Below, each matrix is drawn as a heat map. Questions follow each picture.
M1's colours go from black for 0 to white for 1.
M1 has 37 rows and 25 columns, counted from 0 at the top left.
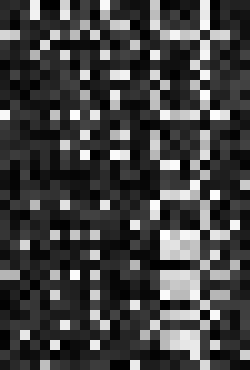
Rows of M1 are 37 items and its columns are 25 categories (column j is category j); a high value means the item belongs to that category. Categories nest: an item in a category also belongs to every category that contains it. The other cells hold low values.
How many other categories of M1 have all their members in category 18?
9
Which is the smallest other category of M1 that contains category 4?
13
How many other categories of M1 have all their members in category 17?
10
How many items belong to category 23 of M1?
2
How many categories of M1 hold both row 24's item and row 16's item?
3
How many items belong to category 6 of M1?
6
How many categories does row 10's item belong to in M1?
3
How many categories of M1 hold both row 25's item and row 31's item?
6
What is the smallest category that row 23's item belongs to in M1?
7
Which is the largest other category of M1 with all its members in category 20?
15
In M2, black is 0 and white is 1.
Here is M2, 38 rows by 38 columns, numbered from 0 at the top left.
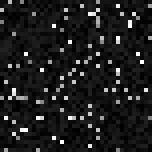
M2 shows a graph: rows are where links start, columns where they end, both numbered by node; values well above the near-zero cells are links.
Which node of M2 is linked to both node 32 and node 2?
node 24
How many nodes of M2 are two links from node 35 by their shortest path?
5
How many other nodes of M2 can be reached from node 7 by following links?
6
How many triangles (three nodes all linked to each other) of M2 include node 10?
2
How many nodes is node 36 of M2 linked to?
1
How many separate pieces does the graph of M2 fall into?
4
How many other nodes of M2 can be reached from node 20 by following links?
8
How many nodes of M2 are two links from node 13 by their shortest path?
6
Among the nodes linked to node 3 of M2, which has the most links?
node 22
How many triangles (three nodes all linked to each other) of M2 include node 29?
8
